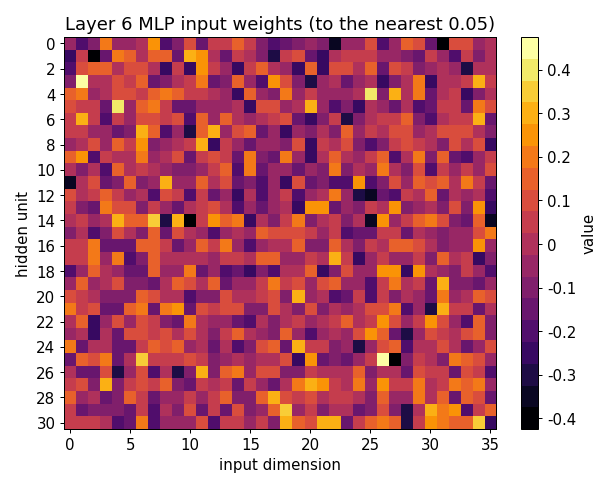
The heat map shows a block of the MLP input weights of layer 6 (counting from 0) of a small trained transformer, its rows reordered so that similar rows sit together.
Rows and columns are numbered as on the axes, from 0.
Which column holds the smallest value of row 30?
28
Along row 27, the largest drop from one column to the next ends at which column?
4
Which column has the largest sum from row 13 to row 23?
26
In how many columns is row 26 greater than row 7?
16
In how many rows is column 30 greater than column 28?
15
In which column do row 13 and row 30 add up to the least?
35
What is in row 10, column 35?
0.1
